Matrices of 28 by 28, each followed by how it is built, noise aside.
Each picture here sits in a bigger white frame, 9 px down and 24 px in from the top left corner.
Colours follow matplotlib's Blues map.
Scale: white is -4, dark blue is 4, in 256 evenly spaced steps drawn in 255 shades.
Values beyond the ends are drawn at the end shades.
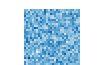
noise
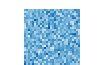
noise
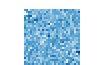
block diagonal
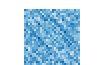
Toeplitz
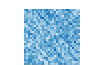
Toeplitz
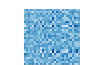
low rank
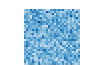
noise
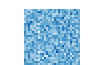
repeating rows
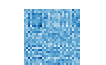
low rank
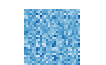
low rank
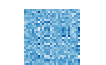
low rank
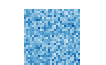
repeating rows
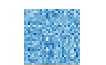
low rank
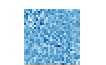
block diagonal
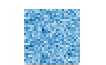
repeating rows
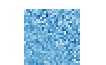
upper triangular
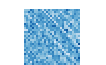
Toeplitz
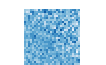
upper triangular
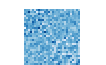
block diagonal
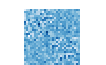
block diagonal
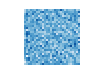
repeating rows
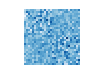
block diagonal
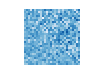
upper triangular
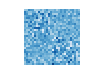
block diagonal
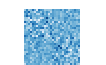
block diagonal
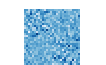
block diagonal
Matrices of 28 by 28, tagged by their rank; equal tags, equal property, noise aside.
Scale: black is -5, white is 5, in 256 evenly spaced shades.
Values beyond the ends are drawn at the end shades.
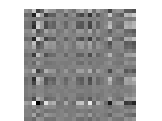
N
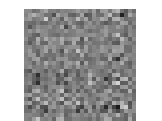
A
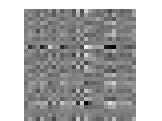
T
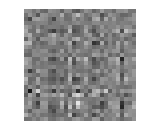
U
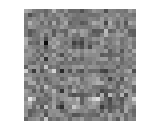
A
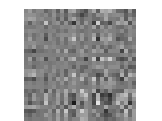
U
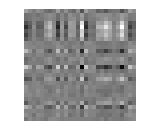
N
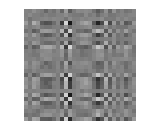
N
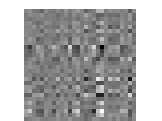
T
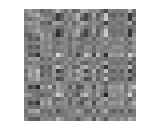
T
